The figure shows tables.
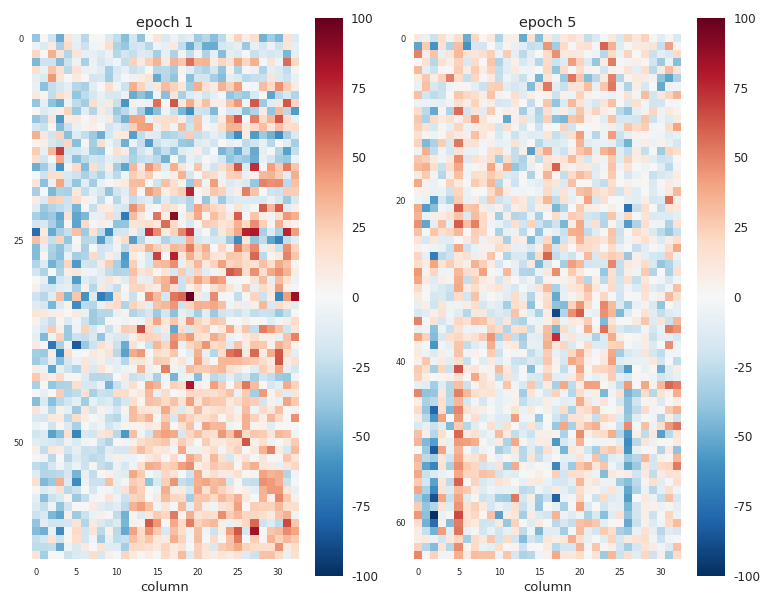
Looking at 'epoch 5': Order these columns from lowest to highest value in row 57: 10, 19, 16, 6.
10, 16, 6, 19
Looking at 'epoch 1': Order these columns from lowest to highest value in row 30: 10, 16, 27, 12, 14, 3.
3, 14, 10, 27, 12, 16
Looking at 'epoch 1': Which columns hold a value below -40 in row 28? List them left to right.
2, 5, 11
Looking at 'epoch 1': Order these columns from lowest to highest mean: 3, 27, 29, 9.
3, 9, 29, 27
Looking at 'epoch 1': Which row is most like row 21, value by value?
54
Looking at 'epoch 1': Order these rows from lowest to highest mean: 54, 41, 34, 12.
12, 34, 54, 41
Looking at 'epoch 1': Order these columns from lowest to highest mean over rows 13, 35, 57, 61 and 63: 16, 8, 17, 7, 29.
7, 8, 29, 16, 17
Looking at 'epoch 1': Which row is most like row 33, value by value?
30
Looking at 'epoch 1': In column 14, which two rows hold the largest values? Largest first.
24, 60
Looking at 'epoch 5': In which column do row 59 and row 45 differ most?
2
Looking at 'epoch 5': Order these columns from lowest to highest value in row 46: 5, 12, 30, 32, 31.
30, 12, 31, 32, 5
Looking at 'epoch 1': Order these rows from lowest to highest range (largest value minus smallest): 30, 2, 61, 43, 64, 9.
64, 2, 9, 30, 43, 61
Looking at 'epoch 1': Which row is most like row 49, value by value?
28
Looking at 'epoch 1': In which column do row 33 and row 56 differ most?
29
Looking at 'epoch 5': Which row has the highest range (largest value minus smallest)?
59
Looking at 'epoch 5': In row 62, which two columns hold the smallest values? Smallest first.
13, 6
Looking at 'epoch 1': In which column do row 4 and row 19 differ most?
19
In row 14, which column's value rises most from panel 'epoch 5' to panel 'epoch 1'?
3
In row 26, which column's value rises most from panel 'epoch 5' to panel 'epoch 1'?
27
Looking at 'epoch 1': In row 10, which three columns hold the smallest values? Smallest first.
3, 11, 0
